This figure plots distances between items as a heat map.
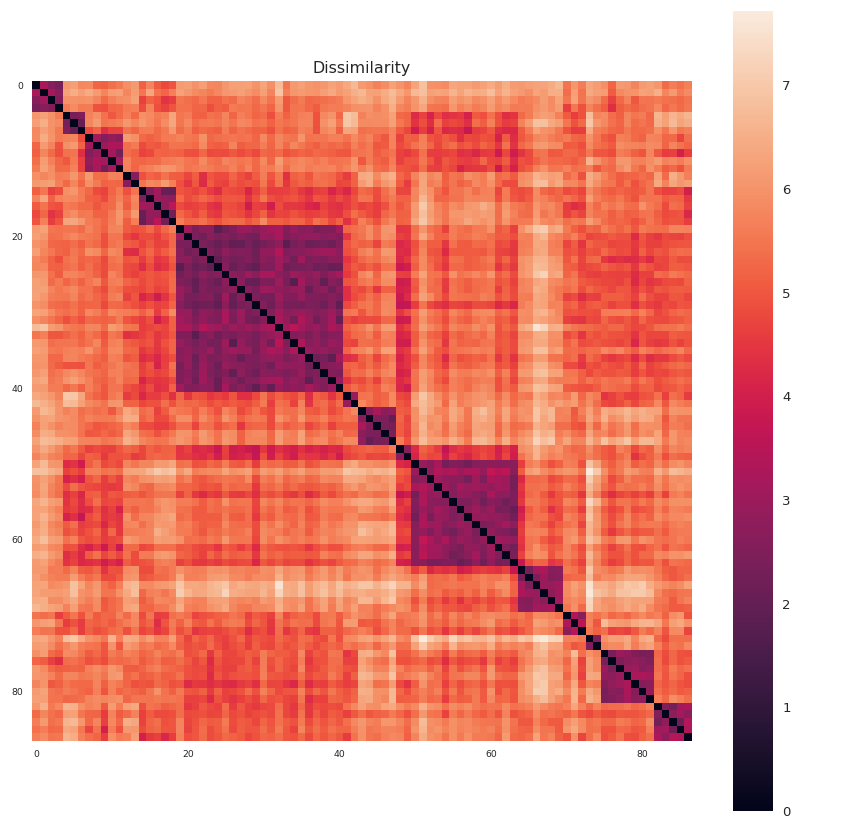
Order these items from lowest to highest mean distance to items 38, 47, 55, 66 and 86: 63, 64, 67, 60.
63, 64, 60, 67
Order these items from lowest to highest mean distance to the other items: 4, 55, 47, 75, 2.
55, 75, 4, 2, 47
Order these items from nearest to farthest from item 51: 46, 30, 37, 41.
37, 30, 46, 41
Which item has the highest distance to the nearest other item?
71
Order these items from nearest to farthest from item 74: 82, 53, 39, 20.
20, 39, 82, 53
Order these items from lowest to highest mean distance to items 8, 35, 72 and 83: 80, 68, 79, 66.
79, 80, 68, 66
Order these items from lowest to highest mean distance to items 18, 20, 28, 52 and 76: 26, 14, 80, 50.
26, 14, 80, 50
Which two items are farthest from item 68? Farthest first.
73, 47
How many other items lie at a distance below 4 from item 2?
3
